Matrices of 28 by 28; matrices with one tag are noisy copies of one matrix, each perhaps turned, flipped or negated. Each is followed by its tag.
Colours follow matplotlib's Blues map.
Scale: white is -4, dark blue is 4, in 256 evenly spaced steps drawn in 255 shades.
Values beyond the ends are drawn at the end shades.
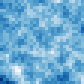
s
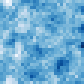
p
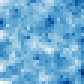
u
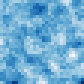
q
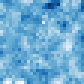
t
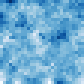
u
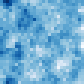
p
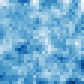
u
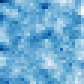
u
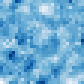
q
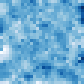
t
